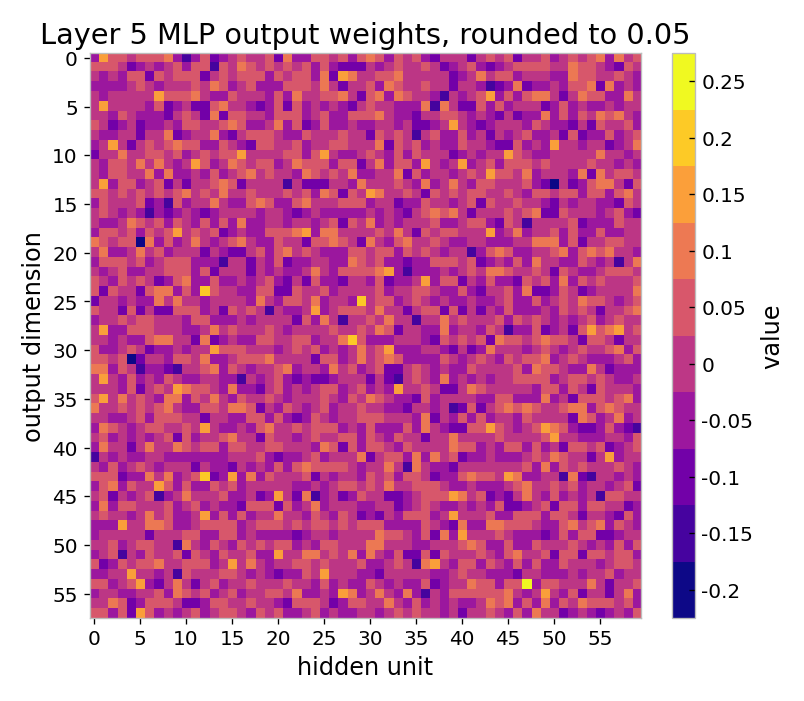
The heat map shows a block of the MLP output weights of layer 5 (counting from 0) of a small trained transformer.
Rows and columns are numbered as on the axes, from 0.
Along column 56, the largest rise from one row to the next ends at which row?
41
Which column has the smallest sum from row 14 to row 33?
33
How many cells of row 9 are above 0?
19
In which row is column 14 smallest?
21
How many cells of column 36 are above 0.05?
7
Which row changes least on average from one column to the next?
53
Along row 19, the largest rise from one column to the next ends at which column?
6
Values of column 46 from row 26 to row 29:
-0.05 0.05 -0.05 0.05
